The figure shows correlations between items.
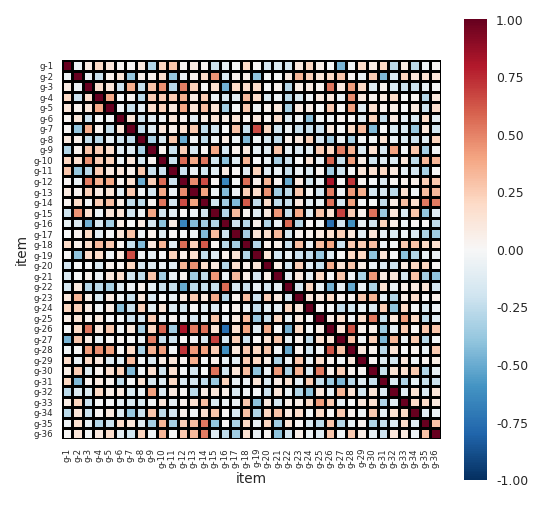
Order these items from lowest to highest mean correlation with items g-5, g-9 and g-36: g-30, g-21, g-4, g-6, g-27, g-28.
g-6, g-21, g-30, g-27, g-4, g-28
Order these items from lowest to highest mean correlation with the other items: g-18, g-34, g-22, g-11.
g-22, g-11, g-34, g-18
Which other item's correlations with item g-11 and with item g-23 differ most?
g-2
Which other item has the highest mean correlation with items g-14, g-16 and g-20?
g-35
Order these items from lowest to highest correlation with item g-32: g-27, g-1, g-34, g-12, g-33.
g-1, g-33, g-12, g-34, g-27
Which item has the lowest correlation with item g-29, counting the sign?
g-21
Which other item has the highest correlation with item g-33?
g-25
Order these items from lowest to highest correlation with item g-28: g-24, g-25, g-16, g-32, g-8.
g-16, g-8, g-24, g-25, g-32
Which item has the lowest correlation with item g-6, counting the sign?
g-24
